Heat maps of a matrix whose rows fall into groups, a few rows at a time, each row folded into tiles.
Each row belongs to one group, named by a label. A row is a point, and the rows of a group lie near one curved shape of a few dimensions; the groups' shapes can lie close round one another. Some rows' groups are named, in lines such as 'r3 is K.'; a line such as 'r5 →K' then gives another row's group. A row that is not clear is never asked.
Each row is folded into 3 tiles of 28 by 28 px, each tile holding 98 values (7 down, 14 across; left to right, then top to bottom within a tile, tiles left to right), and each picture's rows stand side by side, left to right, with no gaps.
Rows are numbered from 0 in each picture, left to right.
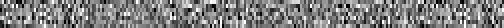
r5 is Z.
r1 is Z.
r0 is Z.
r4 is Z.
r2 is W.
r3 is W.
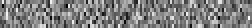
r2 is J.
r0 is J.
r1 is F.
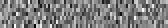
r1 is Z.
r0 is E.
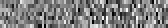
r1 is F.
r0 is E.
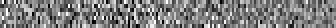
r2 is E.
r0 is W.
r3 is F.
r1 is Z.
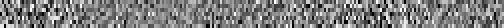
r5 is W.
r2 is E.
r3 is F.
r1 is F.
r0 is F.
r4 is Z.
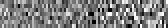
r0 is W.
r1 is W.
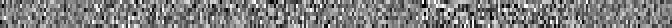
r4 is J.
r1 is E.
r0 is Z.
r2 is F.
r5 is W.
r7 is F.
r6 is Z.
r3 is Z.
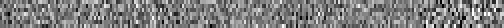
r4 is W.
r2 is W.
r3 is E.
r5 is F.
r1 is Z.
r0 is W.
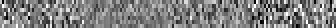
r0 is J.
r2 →F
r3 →W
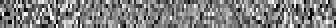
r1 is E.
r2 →Z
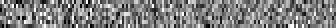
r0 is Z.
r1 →W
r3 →E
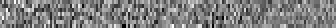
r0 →W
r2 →E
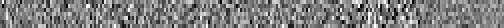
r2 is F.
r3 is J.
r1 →J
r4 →F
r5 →W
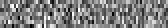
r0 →E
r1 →F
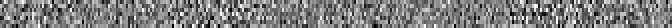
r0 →F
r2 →F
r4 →J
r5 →E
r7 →W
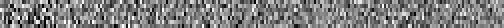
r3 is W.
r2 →E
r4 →W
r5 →Z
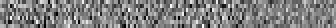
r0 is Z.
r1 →E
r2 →E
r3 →Z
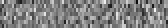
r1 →F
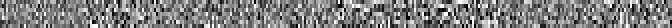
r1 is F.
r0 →Z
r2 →E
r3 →J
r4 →W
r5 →W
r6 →J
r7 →F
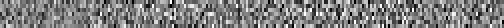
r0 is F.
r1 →J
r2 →W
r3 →F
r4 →Z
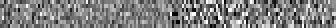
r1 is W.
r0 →Z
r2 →W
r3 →J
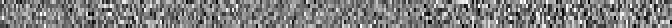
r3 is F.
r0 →Z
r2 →Z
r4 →F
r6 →F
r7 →F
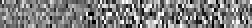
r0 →J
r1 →W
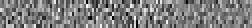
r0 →F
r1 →J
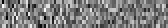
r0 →J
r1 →W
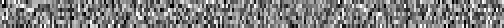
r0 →W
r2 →Z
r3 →J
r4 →W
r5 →Z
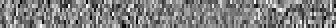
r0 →J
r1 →J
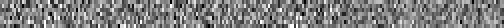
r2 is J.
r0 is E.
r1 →E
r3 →E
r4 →W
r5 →F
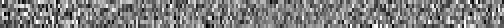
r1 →W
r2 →J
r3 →Z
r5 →E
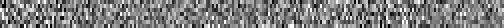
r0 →Z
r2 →E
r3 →J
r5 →Z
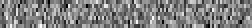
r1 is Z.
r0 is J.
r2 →E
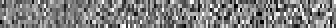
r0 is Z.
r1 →E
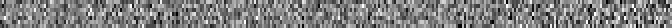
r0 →Z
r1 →W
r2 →W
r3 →J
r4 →Z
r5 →E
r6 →J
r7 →Z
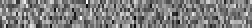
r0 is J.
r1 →J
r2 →W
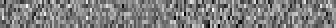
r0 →Z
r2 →E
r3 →W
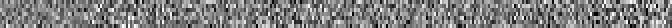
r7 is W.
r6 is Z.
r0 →F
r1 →E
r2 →W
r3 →J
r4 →E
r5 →J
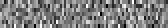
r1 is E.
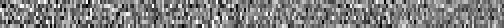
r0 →Z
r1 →W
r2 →E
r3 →J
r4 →Z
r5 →W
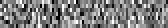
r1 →E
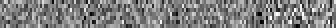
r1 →W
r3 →W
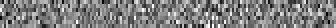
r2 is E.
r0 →W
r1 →Z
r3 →W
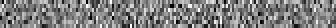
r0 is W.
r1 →J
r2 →Z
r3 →W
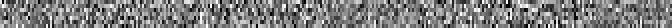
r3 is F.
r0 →J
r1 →Z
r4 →F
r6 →W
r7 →W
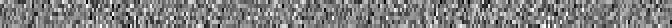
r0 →Z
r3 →J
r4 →Z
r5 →J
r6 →E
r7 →F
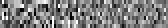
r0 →W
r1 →J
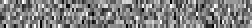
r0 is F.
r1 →W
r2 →J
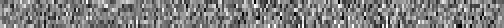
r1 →W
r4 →J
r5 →E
